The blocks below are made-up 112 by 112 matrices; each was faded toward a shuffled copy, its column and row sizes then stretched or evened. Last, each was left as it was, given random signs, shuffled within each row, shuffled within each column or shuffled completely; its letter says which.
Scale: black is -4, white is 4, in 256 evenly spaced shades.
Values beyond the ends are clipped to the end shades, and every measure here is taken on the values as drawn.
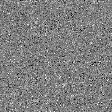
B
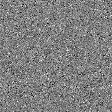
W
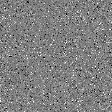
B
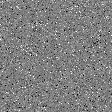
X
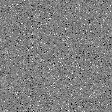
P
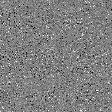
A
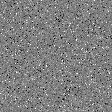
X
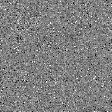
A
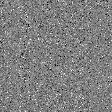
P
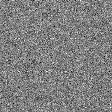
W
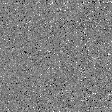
B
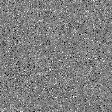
B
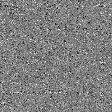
B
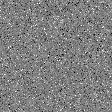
X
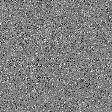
W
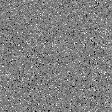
B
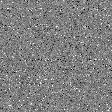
W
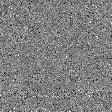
B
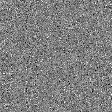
P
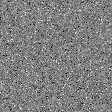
X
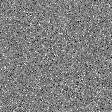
X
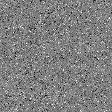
P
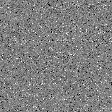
W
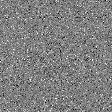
W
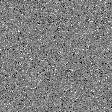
W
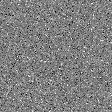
X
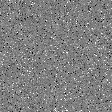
P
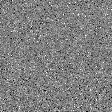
W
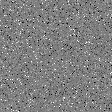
X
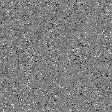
B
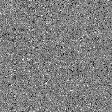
A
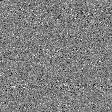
W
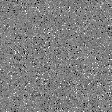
A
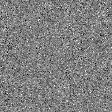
P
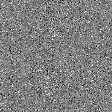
B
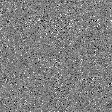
A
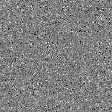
B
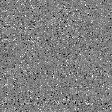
A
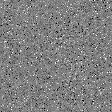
P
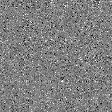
A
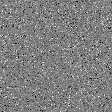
W
